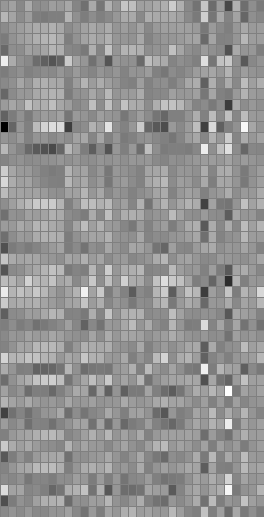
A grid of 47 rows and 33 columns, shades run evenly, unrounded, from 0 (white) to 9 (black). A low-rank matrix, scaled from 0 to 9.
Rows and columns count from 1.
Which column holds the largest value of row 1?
29
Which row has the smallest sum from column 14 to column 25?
26
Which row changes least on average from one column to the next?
15
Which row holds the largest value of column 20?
12
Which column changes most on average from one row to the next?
1
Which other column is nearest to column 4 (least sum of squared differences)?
23
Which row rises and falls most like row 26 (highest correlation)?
10
